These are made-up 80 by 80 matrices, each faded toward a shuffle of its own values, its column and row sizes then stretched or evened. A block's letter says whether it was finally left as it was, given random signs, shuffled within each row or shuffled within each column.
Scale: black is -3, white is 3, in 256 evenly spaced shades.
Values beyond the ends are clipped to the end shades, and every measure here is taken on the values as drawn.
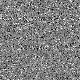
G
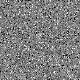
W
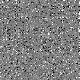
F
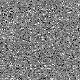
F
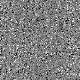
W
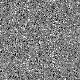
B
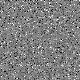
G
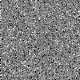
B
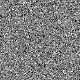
W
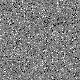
B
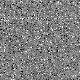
W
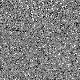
G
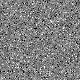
G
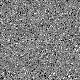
G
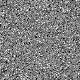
B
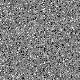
B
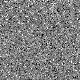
G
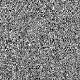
F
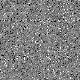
W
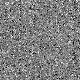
B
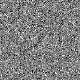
F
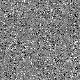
W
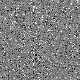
B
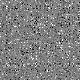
F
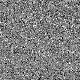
G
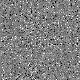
W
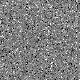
B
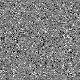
F
